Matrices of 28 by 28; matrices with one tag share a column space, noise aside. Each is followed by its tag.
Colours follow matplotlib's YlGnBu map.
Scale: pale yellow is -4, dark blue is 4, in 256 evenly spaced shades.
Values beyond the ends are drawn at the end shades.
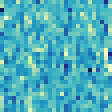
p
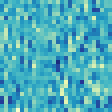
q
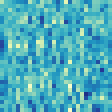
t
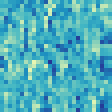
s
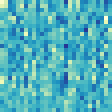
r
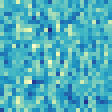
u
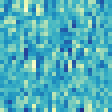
s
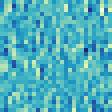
s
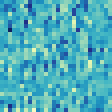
s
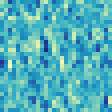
q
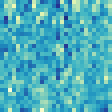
r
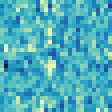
s
